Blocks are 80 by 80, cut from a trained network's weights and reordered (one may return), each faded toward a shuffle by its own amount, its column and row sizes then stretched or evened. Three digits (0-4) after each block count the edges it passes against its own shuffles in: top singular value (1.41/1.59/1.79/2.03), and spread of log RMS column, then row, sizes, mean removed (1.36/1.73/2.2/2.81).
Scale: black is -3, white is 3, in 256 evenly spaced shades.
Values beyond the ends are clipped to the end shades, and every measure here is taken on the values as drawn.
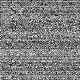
3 1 1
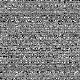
2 0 4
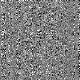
1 4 2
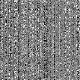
3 4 2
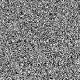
2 1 1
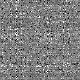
1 3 2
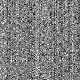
2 0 2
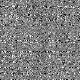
0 1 4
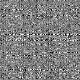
1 0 4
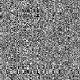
4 4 1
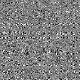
3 3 4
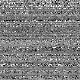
3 1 4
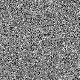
0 1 1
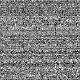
3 2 2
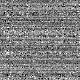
4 1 2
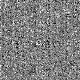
0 1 2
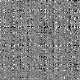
2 4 4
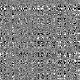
4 4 4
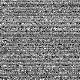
4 0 2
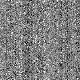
1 2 0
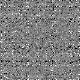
0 3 3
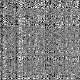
3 3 4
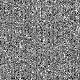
0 2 0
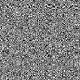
4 1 3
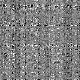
3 2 4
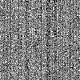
3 0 2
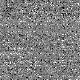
0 1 3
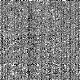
3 1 3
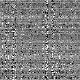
3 4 2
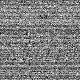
4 0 0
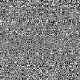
3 2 4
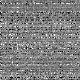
3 2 4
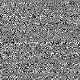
3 1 4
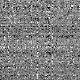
1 3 3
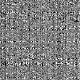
3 1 4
